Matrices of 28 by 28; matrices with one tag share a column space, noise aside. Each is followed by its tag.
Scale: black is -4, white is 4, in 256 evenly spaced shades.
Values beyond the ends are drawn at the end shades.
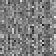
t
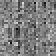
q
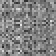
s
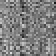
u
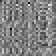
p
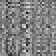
u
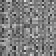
u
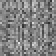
q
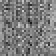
p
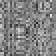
q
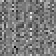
p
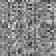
p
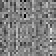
q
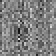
q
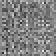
s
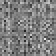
s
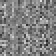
t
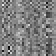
u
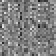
p
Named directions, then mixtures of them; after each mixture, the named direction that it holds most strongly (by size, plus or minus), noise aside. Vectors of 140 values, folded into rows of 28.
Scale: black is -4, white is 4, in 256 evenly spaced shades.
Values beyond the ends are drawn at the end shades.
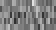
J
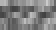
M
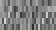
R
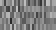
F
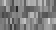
M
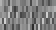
R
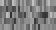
J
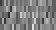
R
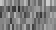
F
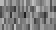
J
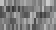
M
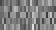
R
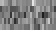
J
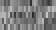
R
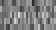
J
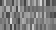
F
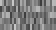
F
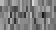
J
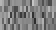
R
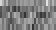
M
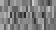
J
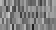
F
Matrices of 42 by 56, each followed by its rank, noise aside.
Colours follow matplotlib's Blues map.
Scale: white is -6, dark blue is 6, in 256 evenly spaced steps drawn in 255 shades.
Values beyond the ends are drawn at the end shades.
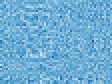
eight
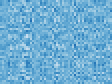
three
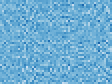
eight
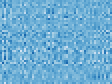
four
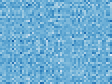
six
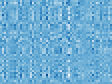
three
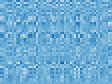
three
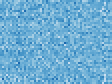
eight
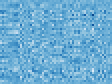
four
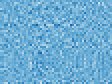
six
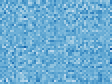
six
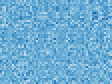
eight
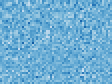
eight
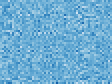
eight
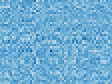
six
